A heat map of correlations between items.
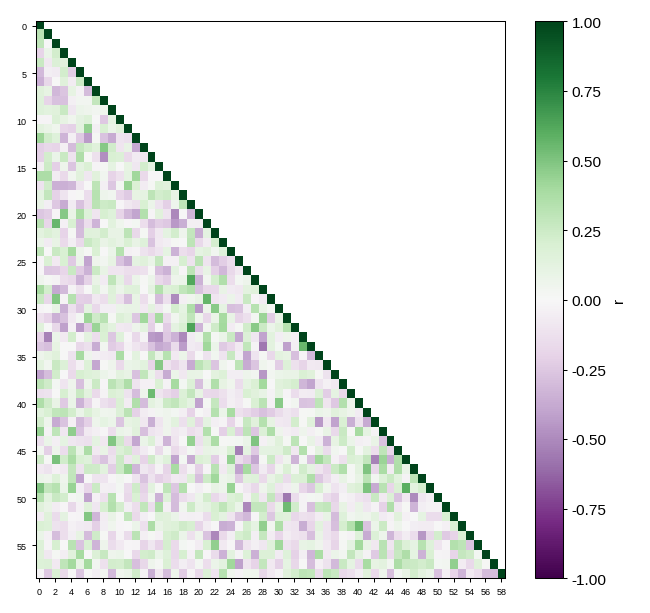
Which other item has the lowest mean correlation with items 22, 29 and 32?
5
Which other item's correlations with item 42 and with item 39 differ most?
14
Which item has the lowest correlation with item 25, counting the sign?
45
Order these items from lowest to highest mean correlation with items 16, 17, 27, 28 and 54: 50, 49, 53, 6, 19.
6, 49, 50, 19, 53
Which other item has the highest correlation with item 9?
44
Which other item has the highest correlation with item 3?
20
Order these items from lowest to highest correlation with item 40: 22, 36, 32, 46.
36, 32, 46, 22
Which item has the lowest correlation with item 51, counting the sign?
26
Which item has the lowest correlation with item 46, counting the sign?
42
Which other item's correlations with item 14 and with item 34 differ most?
33
